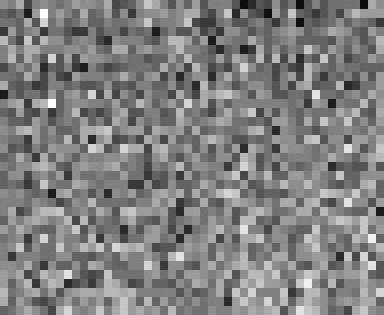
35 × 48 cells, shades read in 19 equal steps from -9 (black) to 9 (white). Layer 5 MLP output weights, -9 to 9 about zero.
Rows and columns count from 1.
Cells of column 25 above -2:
25
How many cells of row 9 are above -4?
39
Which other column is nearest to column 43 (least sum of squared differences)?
2
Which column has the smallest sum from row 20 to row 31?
4
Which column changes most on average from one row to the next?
23
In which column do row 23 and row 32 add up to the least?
9
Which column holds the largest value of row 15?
14
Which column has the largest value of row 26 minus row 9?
27
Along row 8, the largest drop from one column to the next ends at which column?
6
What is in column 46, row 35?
5
